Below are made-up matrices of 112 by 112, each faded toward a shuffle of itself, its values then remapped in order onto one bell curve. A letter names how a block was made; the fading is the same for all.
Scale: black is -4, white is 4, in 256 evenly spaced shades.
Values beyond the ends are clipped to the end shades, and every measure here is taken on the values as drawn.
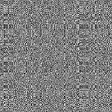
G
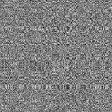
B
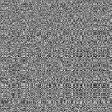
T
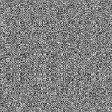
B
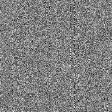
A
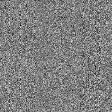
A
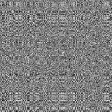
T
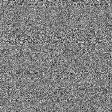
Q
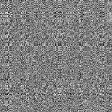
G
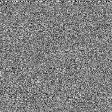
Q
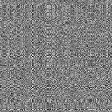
G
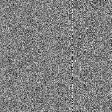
A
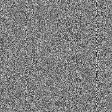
A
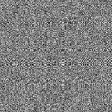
B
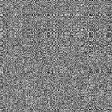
B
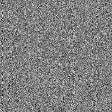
A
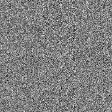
A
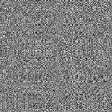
B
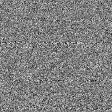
Q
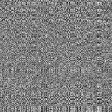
T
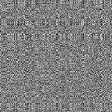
G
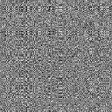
G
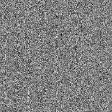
A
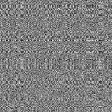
T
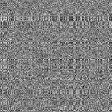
T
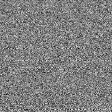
Q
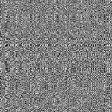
G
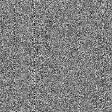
A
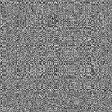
G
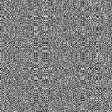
G
